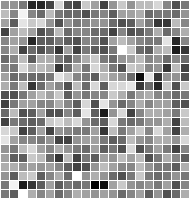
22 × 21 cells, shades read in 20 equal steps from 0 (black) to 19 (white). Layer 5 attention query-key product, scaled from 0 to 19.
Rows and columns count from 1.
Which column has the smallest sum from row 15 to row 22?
20
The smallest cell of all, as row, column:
21, 11
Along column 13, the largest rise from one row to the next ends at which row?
5
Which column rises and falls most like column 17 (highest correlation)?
7
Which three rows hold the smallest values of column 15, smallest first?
13, 4, 3
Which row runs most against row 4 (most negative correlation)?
18
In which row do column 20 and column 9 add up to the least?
6
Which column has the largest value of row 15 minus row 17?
16
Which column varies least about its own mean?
17
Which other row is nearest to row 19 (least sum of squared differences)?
2
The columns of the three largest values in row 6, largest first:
14, 15, 19
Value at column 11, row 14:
8
